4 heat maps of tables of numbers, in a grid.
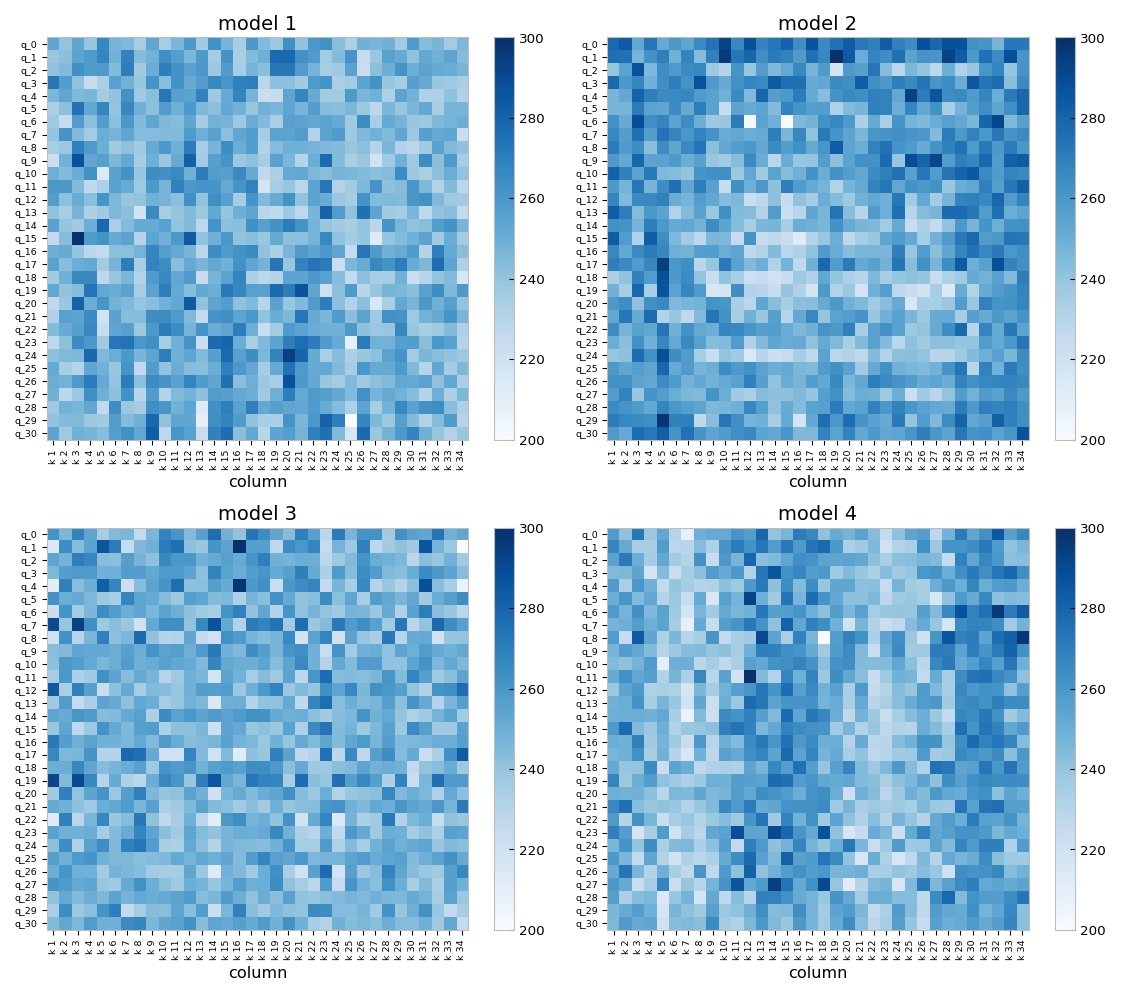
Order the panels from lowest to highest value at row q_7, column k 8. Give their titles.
model 3, model 1, model 4, model 2
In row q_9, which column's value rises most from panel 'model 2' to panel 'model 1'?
k 14
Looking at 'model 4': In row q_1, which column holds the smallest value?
k 23
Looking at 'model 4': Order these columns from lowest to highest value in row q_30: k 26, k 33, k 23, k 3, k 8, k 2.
k 26, k 23, k 8, k 3, k 2, k 33
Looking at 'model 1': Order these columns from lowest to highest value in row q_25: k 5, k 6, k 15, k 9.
k 6, k 5, k 9, k 15
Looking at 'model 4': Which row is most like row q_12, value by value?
q_17
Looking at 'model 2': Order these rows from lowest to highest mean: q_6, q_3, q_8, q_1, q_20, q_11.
q_20, q_6, q_11, q_8, q_3, q_1
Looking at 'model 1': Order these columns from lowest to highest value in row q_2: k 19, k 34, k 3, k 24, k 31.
k 24, k 34, k 31, k 3, k 19
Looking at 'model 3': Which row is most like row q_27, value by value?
q_23
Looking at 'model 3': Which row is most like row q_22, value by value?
q_8
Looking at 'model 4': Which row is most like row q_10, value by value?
q_18
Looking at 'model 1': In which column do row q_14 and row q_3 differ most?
k 5
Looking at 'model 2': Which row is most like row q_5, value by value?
q_11
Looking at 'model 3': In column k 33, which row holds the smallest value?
q_29
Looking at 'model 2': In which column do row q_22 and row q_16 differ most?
k 30
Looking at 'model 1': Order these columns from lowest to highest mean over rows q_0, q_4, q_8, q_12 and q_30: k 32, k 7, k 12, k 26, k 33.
k 33, k 32, k 7, k 26, k 12
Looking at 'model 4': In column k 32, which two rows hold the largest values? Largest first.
q_6, q_0
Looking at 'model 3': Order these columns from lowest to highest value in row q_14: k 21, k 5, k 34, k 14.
k 34, k 5, k 21, k 14
